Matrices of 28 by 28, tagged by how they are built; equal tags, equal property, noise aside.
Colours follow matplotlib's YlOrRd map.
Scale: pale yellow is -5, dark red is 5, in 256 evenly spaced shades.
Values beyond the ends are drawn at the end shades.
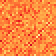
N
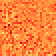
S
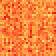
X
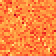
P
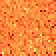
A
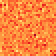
P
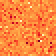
A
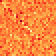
P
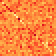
P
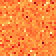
A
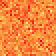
P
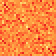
P
